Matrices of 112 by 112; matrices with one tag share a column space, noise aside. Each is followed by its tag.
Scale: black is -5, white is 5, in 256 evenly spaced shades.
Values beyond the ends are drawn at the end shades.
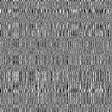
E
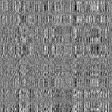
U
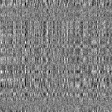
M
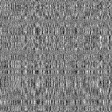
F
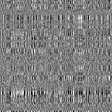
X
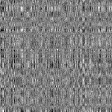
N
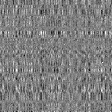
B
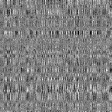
B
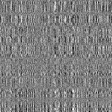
U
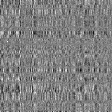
B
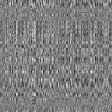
M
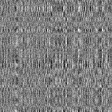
N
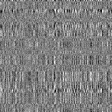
E
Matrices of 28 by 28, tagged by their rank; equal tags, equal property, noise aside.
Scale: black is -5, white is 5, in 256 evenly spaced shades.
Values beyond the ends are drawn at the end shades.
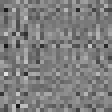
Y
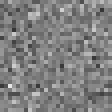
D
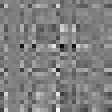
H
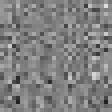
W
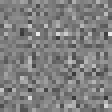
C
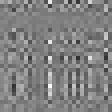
H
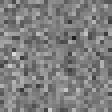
D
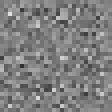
C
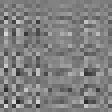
H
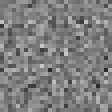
D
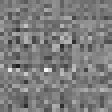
Y
